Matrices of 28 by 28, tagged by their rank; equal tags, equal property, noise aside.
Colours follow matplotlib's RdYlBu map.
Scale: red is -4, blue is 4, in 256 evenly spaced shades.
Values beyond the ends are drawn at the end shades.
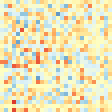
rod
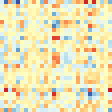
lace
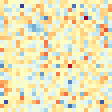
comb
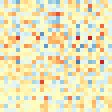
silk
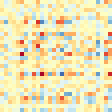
lace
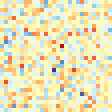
rod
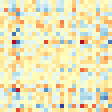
lace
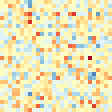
comb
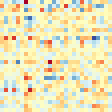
silk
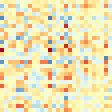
silk
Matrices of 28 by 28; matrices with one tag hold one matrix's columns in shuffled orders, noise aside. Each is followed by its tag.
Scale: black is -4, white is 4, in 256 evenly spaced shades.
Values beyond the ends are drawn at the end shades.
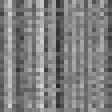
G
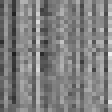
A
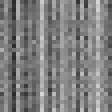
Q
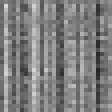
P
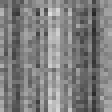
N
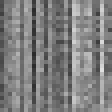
A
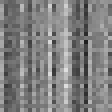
P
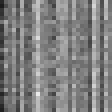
Q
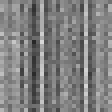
P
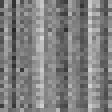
G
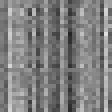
N
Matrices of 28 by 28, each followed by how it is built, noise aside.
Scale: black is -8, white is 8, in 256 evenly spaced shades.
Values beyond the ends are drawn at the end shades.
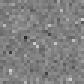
sparse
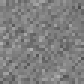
Hankel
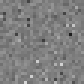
sparse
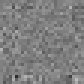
low rank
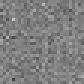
low rank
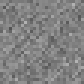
Hankel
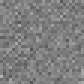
Hankel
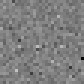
sparse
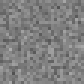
repeating columns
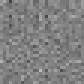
low rank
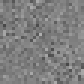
block diagonal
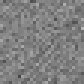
Hankel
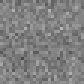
repeating columns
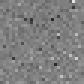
sparse
